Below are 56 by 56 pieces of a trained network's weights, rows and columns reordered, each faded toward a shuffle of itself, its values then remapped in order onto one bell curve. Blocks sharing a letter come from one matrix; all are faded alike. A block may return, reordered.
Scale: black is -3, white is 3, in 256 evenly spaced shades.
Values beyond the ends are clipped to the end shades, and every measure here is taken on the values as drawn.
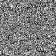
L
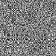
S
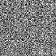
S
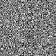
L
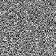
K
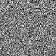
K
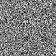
L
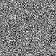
K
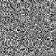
S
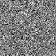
K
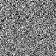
L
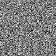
L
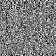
S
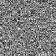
K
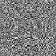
S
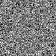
K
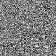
K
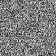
K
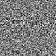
K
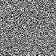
K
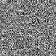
S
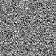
K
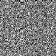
S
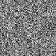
K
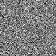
L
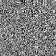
S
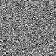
L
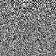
S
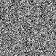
L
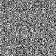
S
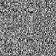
S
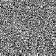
K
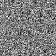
L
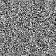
L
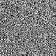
L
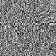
S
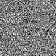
K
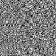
L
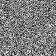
L
